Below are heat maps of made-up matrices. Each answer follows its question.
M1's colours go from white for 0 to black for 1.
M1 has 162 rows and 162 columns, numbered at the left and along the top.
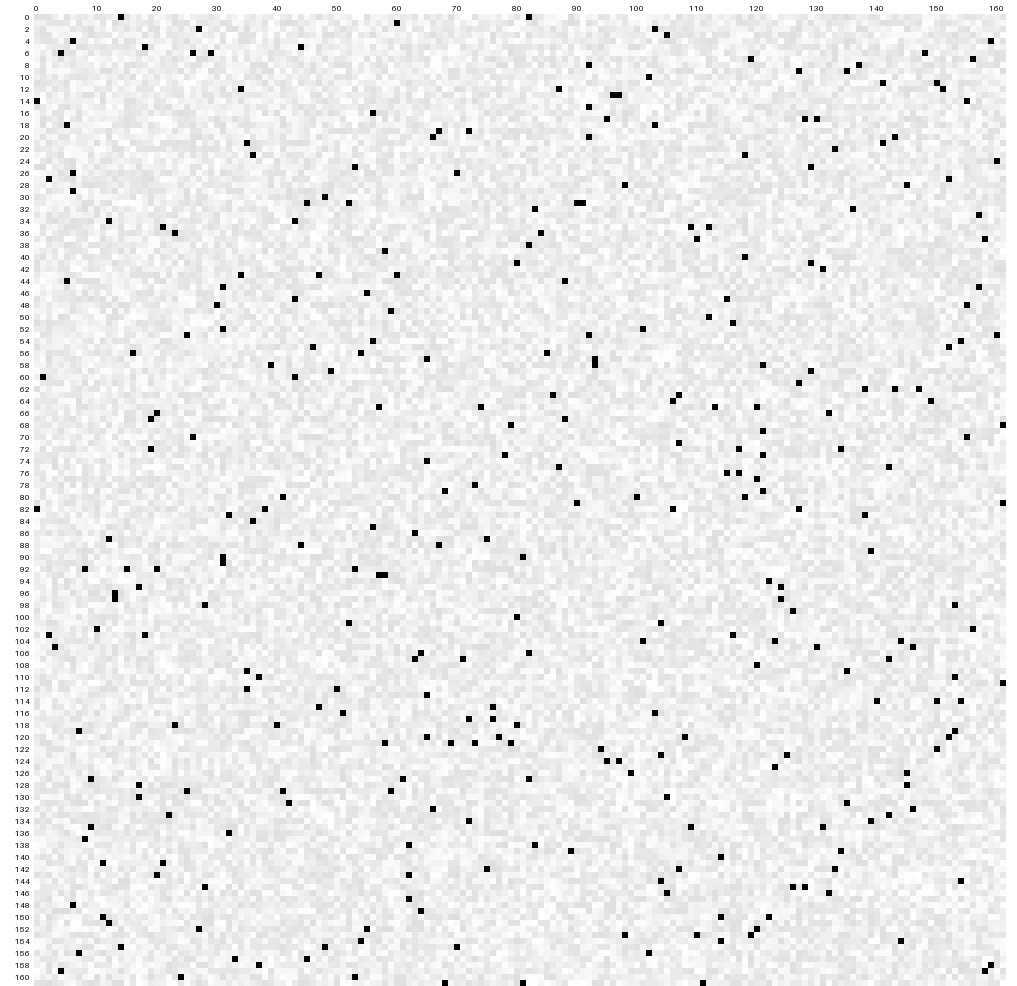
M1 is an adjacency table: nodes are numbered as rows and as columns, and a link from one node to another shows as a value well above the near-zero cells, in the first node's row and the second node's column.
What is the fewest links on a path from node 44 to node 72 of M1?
4
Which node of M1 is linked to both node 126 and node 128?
node 145
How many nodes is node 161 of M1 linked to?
3
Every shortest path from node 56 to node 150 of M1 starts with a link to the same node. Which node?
node 54
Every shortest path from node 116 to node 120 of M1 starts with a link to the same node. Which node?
node 103
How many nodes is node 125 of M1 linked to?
1
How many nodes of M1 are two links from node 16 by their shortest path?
2
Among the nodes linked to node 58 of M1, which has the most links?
node 121
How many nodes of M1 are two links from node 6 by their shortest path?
2
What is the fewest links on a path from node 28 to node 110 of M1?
3
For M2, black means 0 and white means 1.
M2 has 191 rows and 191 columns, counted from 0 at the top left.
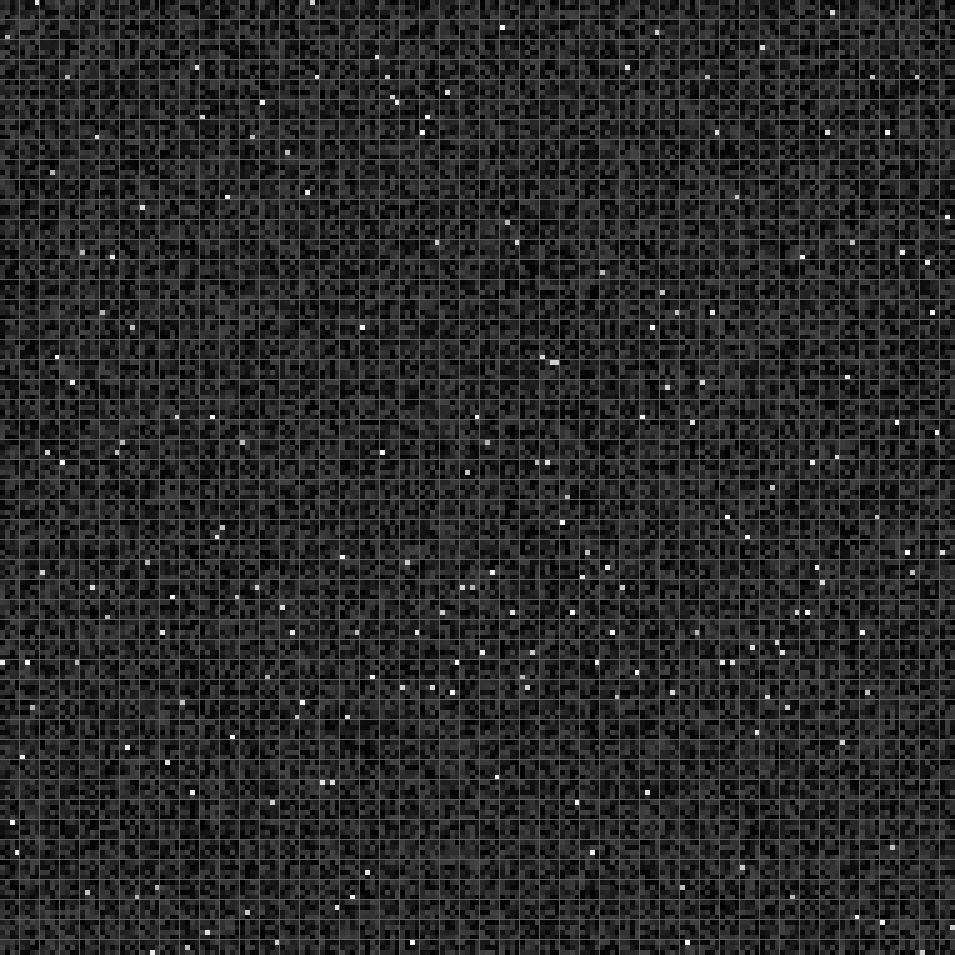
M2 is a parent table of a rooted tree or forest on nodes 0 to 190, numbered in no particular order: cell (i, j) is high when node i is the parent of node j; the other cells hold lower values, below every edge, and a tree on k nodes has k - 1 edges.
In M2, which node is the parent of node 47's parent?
132
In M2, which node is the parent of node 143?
26
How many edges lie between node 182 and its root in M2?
3
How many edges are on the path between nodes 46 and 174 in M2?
5
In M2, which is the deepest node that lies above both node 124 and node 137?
110
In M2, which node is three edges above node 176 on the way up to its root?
185
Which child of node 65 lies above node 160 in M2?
72
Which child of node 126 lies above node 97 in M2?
122
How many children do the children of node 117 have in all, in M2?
8
